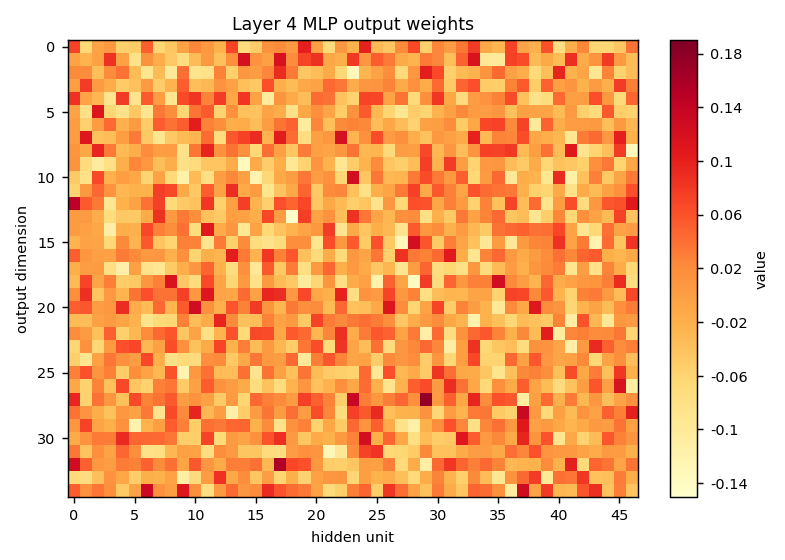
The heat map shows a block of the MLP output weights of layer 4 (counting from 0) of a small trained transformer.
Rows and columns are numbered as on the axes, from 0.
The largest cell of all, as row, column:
27, 29
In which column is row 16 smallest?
33
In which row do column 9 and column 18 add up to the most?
34
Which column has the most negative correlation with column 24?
40
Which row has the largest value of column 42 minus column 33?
21
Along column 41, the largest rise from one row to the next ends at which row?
8
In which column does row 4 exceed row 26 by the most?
46
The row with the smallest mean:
9
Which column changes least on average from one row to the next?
24
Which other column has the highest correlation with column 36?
11
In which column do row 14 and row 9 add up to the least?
14
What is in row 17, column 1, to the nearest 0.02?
0
